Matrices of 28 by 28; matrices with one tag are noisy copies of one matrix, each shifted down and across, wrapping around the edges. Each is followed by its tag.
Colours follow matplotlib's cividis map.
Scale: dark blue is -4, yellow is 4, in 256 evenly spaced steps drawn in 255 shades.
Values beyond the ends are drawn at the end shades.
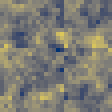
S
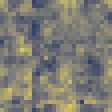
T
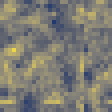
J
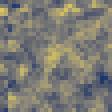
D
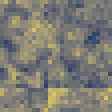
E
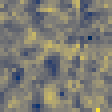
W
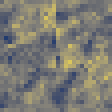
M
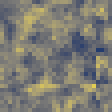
D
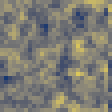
W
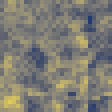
T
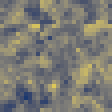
D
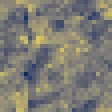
M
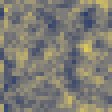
W
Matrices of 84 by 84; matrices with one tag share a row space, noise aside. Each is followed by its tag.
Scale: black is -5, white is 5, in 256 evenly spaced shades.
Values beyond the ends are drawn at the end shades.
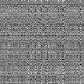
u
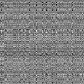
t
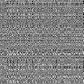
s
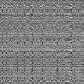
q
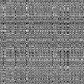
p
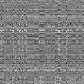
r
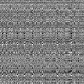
q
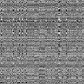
r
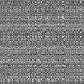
u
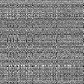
s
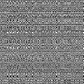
s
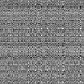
u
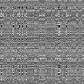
r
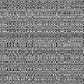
s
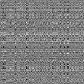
p
